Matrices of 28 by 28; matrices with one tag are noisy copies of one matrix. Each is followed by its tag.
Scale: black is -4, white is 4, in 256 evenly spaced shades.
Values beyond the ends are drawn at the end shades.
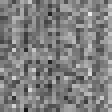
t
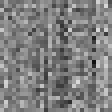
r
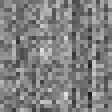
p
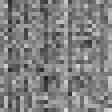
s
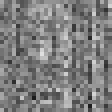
p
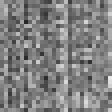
s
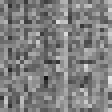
s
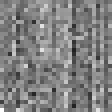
p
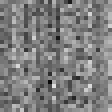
t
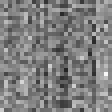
r
